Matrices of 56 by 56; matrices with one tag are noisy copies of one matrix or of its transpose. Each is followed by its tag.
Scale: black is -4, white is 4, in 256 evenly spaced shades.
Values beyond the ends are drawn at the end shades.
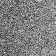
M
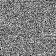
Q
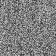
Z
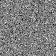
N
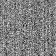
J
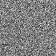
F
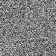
Z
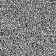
Q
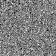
Z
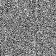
Q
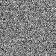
Z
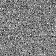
Q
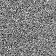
F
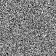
N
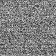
J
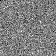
F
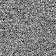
Z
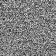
Z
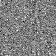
Q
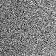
M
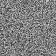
F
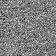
Z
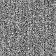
J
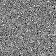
Q
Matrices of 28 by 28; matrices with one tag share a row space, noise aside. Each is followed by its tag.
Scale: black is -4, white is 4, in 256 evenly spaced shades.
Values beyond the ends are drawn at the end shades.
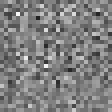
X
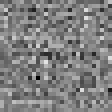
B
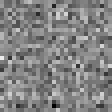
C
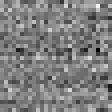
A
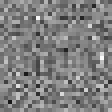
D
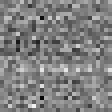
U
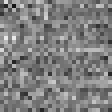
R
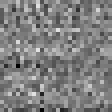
U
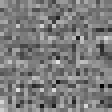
C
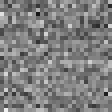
R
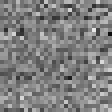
A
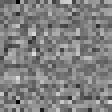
U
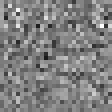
D
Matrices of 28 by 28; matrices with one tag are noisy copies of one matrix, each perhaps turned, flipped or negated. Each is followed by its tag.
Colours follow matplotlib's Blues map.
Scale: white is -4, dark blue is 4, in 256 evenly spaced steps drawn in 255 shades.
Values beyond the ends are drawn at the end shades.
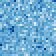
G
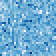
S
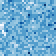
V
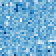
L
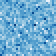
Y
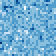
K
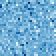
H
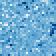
V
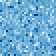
Y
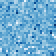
H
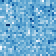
K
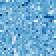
L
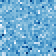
H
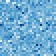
Y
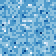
S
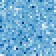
G
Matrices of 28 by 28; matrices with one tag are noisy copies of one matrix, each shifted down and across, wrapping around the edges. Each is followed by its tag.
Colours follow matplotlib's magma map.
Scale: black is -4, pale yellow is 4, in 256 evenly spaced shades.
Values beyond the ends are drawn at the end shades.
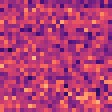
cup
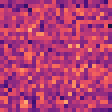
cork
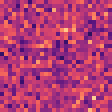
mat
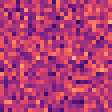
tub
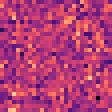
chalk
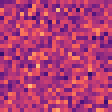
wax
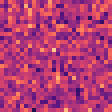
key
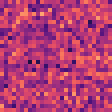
key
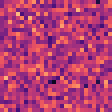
tub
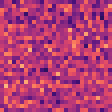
cork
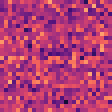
key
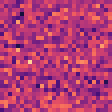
wax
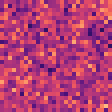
mat
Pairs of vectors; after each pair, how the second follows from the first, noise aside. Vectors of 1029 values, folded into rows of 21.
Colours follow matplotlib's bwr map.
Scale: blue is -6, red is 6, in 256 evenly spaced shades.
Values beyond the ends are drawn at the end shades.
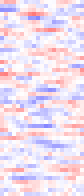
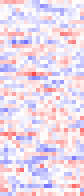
wrapped around.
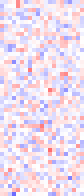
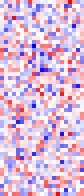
reversed, negated, scaled up.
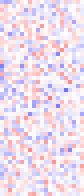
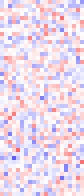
wrapped around.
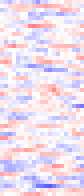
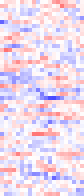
wrapped around.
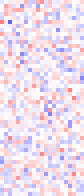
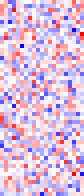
reversed, negated, scaled up.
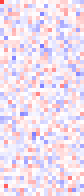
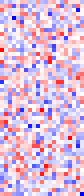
reversed, negated, scaled up.
